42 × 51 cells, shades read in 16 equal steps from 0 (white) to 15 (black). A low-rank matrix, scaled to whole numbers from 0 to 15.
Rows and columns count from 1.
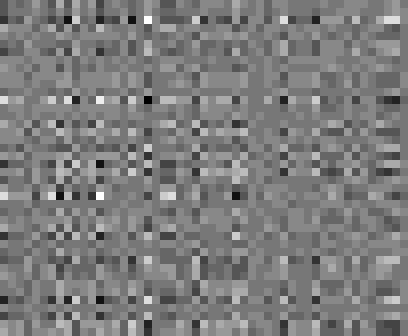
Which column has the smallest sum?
30
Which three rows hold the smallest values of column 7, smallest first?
25, 13, 16
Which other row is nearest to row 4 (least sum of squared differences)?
29
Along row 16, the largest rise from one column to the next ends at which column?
8
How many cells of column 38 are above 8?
4
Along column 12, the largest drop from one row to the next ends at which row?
17
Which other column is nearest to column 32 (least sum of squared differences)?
35
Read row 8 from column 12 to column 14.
8 7 8
